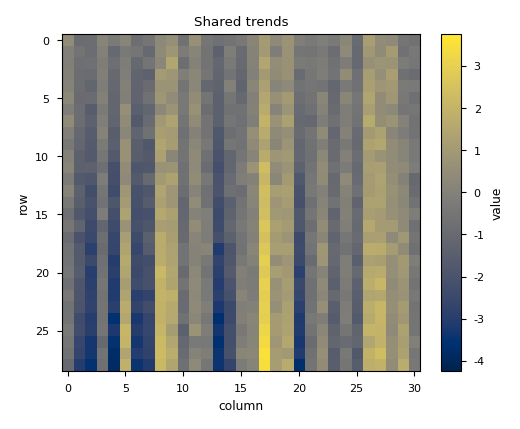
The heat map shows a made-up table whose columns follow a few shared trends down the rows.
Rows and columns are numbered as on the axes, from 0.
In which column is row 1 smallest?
13
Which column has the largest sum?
17
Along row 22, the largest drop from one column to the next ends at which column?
6
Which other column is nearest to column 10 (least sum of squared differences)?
21
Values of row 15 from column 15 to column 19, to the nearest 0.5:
-0.5 0 2.5 1 1
